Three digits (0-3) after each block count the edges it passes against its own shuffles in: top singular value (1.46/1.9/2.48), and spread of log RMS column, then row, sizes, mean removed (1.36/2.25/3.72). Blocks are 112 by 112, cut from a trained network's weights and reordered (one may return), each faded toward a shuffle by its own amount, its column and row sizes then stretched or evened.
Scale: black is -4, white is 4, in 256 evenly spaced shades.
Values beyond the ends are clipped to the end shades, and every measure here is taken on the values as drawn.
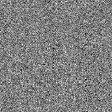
1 1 1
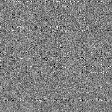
1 1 2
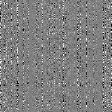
1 3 1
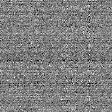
2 2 1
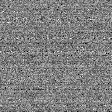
1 0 2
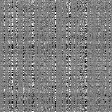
3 3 0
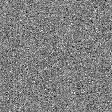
0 0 0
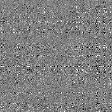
1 2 2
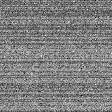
3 0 0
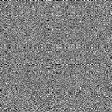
3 1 2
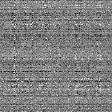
3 2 2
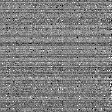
3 2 1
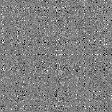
0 2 2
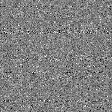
0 0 2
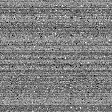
3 0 1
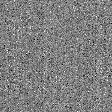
0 1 0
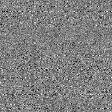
1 0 2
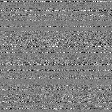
1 0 3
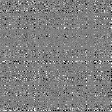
1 2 3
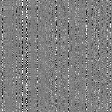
3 3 0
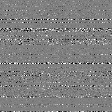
2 0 3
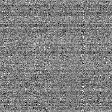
2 2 0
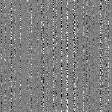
1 3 0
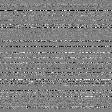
2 0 3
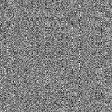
3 2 0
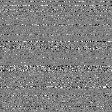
0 0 3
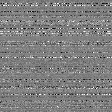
2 0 3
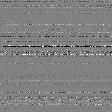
3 0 3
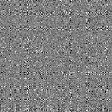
3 2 2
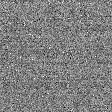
0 0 0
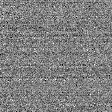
1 1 1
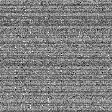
3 1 0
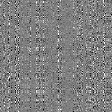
3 3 1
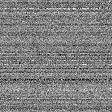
3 0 2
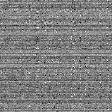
3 2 1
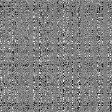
2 3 1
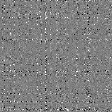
0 2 2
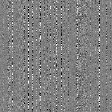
2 3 0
